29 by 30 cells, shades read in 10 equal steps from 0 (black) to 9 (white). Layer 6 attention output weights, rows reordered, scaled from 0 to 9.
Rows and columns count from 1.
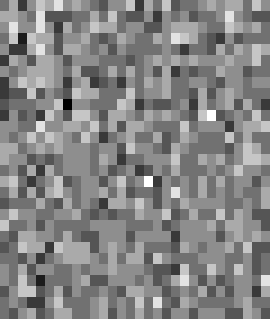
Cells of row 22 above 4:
21
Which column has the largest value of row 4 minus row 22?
20
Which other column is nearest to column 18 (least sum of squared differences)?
22
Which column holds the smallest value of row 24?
5
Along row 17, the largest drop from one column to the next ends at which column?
18
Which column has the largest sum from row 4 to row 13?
6
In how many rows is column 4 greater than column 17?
14
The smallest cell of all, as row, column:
10, 8
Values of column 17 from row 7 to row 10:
5 6 5 4
